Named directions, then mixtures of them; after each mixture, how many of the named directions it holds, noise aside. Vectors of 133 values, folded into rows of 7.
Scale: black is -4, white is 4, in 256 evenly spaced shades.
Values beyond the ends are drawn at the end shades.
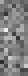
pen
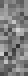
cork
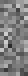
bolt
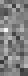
two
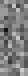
two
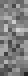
three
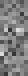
two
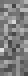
two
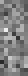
one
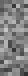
three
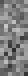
two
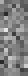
one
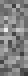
three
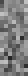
three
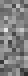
three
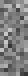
one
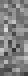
three
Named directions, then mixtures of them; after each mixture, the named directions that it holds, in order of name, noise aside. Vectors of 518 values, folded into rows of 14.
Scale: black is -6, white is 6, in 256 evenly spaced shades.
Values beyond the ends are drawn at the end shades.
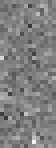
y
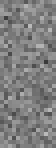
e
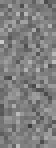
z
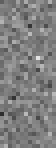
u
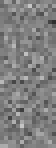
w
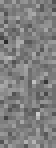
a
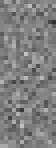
w.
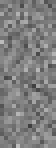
z.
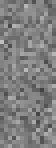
e, z.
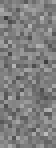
e.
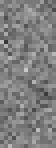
a, e, z.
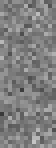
e, y, z.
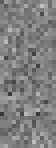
a, w, y.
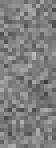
a, e, w.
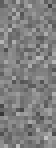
u, w, z.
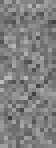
w, z.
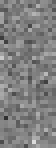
a, y.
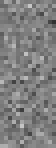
w.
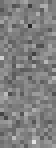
e, y.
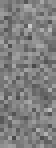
e.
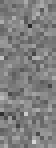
u, y.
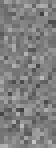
w, y.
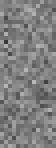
a, e.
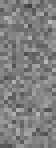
e, w.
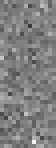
y.
